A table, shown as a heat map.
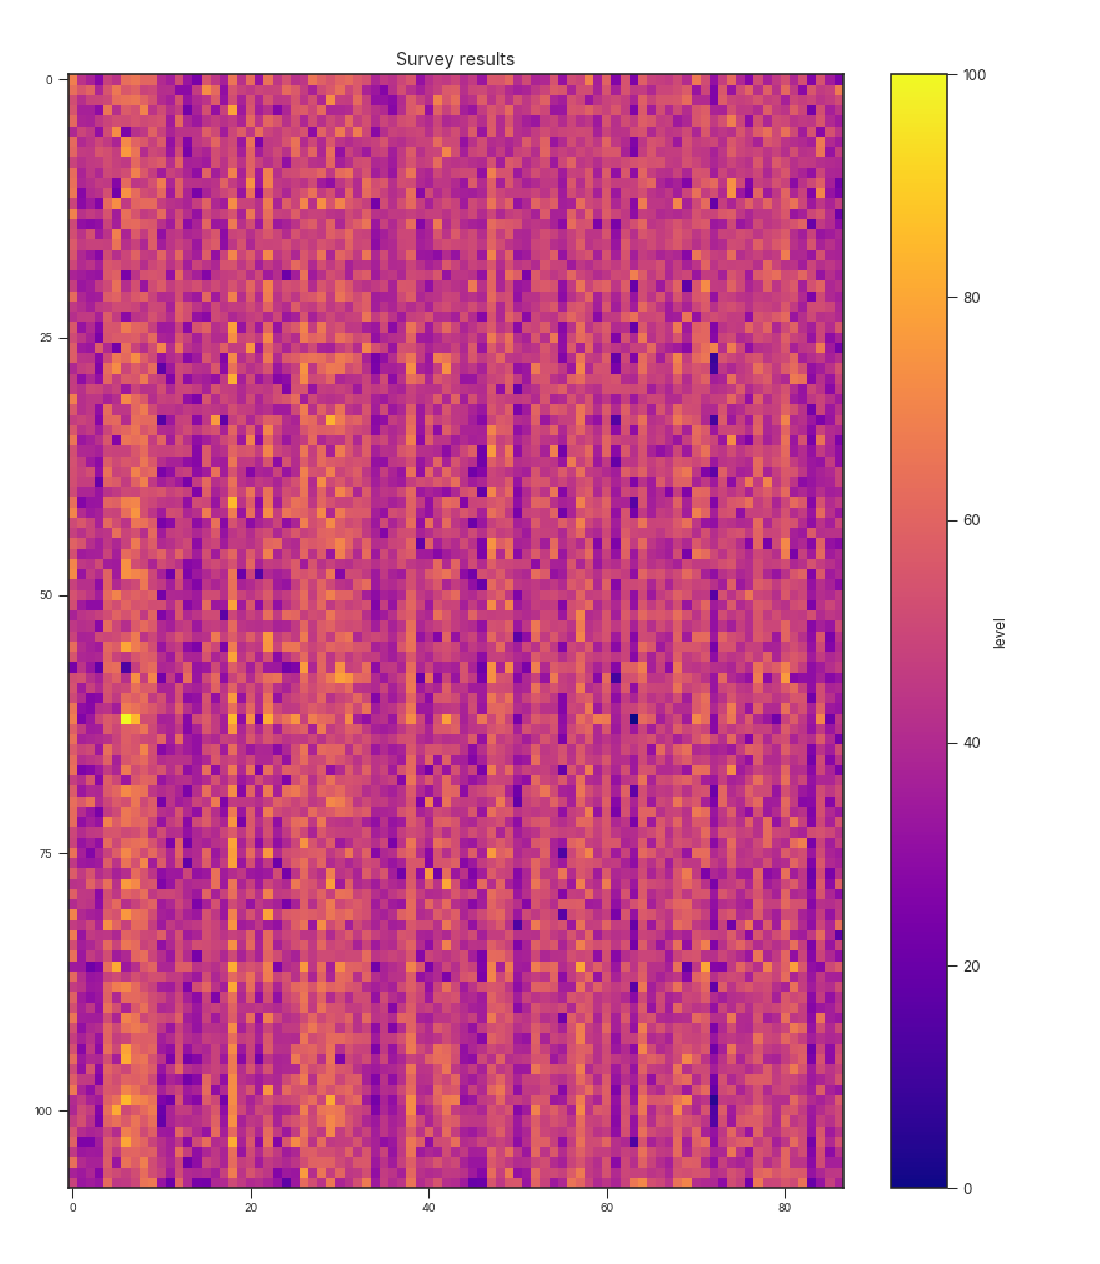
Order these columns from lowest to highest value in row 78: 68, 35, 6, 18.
35, 68, 18, 6
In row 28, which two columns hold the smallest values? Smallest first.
72, 10
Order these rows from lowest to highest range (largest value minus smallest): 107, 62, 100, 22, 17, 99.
22, 17, 107, 100, 99, 62
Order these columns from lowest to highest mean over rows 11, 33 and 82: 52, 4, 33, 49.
49, 33, 52, 4
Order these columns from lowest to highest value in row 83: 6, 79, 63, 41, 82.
63, 82, 41, 79, 6
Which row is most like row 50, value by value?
101
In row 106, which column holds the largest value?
26
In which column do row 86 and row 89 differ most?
5
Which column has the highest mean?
18
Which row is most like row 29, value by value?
74
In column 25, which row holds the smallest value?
57
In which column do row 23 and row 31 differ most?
6
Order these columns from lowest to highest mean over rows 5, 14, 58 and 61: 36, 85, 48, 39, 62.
39, 85, 36, 62, 48
